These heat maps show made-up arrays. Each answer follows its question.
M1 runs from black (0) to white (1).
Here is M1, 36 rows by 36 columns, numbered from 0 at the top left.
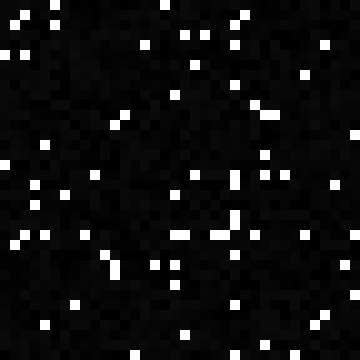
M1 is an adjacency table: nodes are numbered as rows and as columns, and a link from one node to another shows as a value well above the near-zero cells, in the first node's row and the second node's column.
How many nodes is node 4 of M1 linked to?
3
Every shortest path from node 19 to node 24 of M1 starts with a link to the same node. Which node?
node 17
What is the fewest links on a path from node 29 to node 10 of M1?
4
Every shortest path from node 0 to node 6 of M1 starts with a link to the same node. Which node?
node 5
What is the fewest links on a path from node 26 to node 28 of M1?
2
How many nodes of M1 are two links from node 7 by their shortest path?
1
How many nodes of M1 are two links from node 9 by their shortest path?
4
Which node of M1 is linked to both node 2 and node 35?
node 23
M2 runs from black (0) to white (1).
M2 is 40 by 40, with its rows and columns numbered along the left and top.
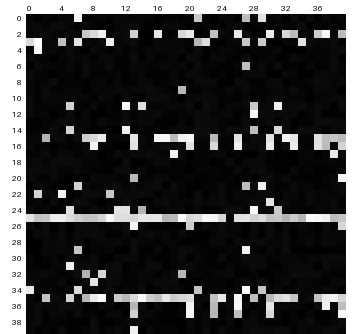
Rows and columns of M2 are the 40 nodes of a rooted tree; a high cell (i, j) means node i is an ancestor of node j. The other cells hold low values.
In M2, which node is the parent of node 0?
34
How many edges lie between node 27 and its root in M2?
7
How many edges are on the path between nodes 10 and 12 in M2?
8
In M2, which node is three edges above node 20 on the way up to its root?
36
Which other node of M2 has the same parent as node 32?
16
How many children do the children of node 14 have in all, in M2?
2
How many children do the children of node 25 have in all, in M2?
4
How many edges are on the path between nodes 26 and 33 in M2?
4
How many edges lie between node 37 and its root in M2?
6
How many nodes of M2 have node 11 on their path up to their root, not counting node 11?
5
